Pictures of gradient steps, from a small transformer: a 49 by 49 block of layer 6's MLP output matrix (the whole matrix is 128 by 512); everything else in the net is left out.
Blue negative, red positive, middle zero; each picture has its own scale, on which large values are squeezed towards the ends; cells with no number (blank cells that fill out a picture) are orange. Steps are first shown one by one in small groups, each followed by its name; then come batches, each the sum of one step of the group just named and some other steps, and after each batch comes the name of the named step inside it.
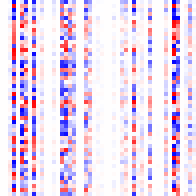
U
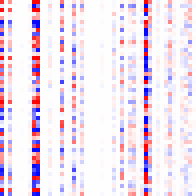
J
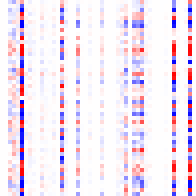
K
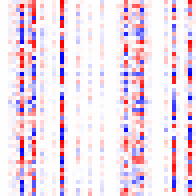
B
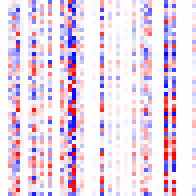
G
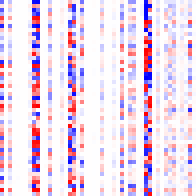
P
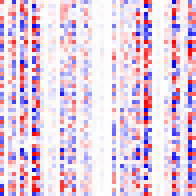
P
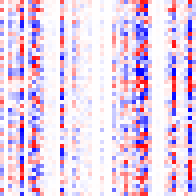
J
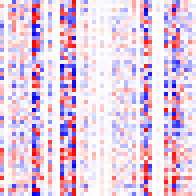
P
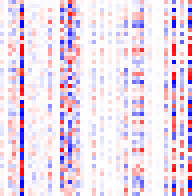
K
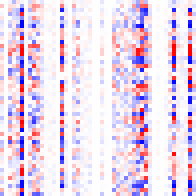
K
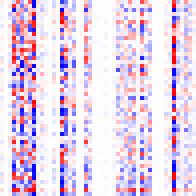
U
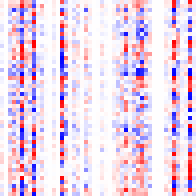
B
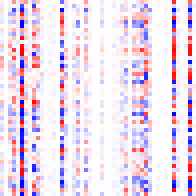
K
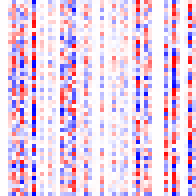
G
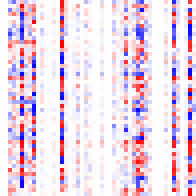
B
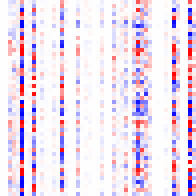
K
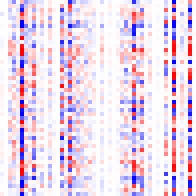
K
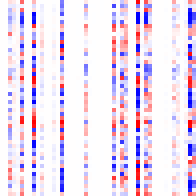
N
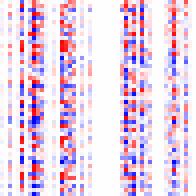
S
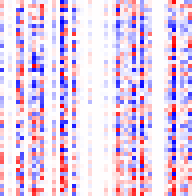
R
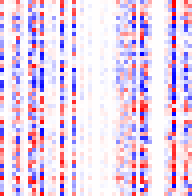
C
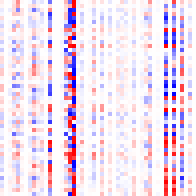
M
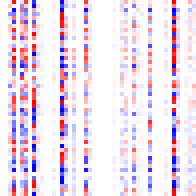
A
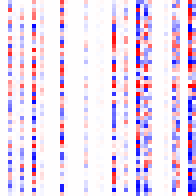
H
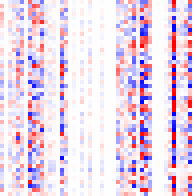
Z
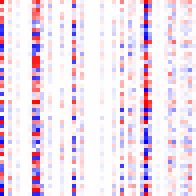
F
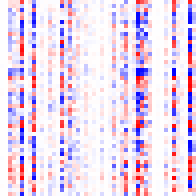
N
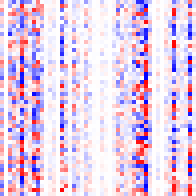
R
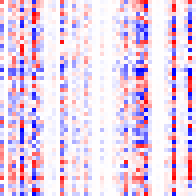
F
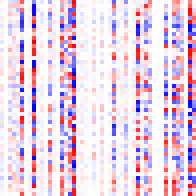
M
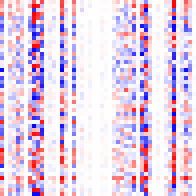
C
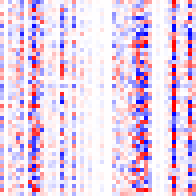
Z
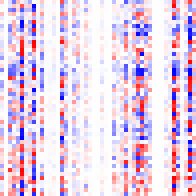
C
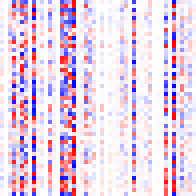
M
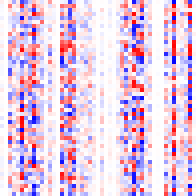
S
